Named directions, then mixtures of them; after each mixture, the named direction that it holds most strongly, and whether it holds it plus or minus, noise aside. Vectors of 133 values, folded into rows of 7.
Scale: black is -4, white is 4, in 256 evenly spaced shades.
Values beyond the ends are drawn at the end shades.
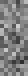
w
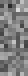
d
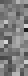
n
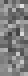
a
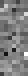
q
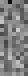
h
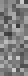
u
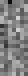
h, plus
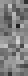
w, minus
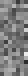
n, minus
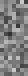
u, plus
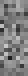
w, minus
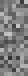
u, minus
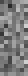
d, plus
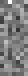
h, minus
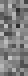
u, plus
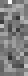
h, minus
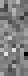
q, minus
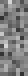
d, minus
